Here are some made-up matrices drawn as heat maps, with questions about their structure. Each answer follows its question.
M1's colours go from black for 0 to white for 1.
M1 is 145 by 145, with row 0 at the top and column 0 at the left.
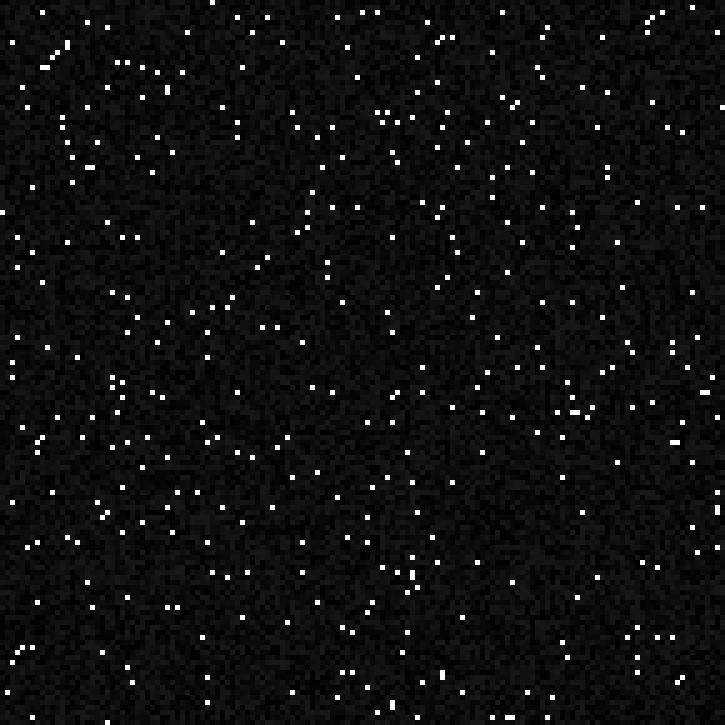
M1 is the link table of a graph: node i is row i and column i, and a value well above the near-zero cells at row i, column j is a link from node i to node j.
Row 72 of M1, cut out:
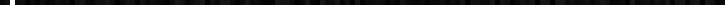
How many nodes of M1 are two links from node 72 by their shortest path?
4
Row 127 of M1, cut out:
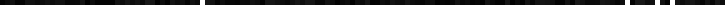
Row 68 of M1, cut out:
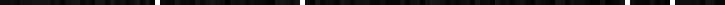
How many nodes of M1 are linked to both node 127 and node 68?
2
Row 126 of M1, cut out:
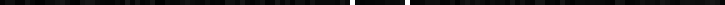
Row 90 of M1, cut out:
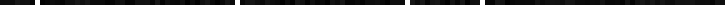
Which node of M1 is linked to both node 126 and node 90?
node 81
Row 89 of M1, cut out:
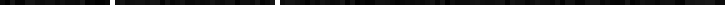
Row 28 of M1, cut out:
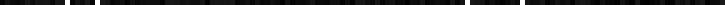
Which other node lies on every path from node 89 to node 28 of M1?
node 22
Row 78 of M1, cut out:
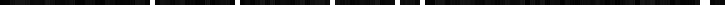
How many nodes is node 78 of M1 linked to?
7
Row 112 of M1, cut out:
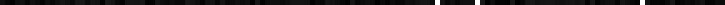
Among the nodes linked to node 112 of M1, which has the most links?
node 87
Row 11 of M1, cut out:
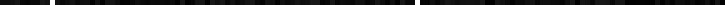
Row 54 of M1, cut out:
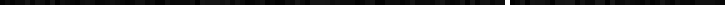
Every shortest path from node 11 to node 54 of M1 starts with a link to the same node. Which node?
node 83
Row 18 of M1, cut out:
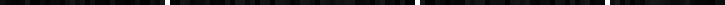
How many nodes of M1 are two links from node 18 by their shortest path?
9
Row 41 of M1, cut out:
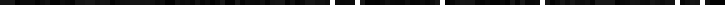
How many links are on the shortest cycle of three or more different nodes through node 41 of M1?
3
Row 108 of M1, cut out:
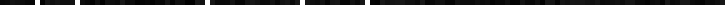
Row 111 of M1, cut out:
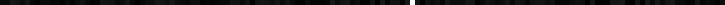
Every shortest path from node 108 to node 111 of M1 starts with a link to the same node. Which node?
node 60
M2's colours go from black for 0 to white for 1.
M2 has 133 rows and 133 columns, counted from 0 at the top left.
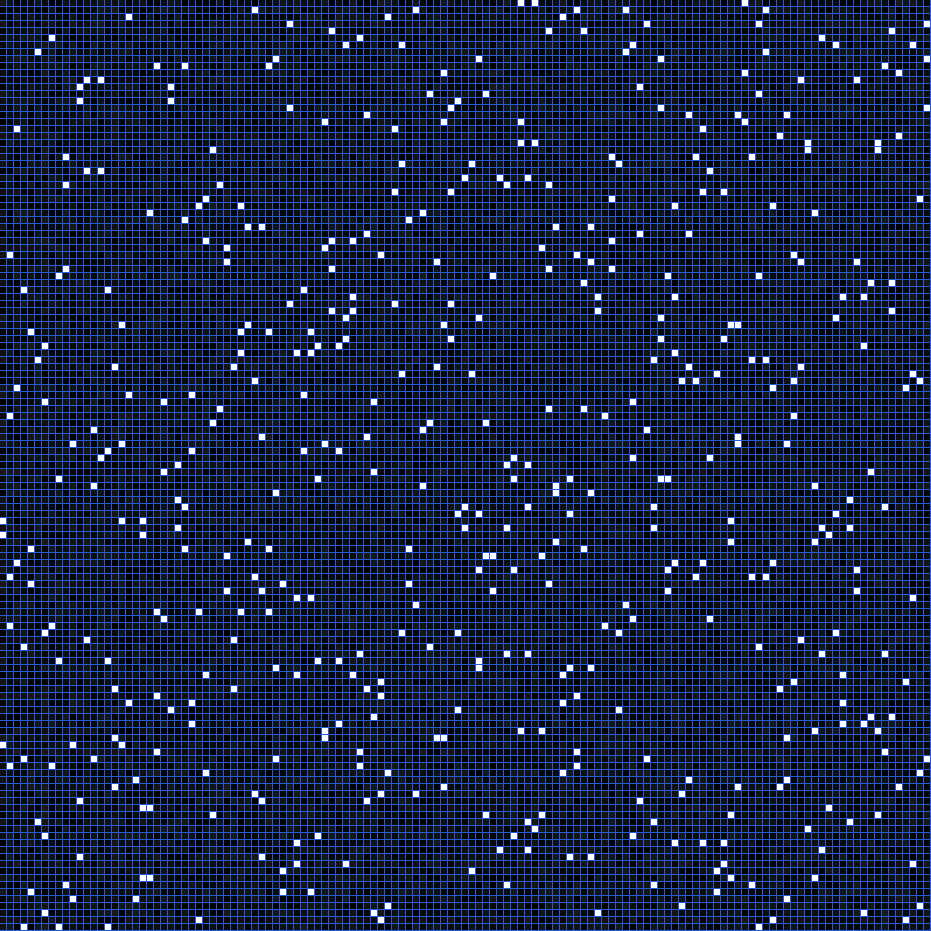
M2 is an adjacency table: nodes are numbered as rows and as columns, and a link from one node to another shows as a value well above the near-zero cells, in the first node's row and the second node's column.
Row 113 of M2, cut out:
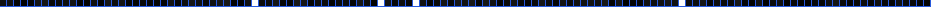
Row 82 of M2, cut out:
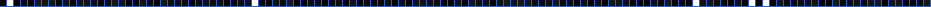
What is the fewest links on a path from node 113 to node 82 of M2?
2
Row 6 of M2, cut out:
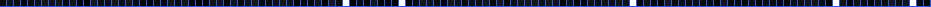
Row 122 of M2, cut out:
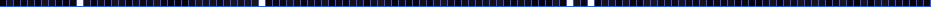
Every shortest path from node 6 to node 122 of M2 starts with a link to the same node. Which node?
node 119
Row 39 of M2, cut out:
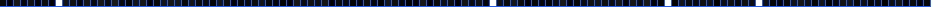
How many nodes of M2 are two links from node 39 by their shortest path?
9
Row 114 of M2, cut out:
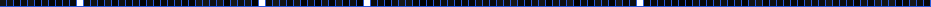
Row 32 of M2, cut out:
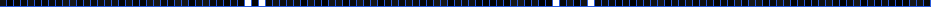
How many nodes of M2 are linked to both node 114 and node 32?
1
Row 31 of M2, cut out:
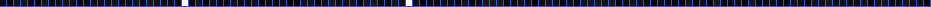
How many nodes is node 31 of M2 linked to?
2
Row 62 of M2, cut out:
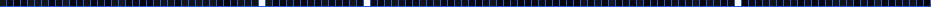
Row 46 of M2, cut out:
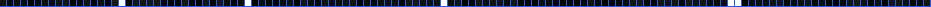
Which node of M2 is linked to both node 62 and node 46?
node 105
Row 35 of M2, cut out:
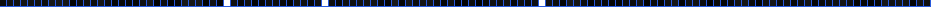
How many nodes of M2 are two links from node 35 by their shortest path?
8
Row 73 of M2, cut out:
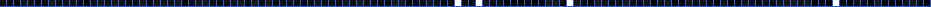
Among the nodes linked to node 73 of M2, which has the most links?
node 68
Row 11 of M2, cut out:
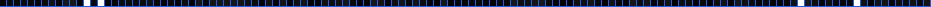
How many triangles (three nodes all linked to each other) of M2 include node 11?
0
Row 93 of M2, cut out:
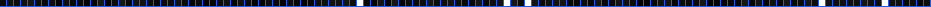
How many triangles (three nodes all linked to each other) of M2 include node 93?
3
